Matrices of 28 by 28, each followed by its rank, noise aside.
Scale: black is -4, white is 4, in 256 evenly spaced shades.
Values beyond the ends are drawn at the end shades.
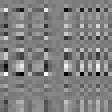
one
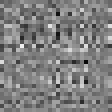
four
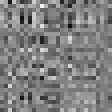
three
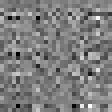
four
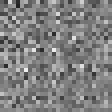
six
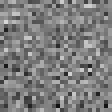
six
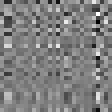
two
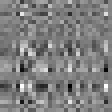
two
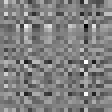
two
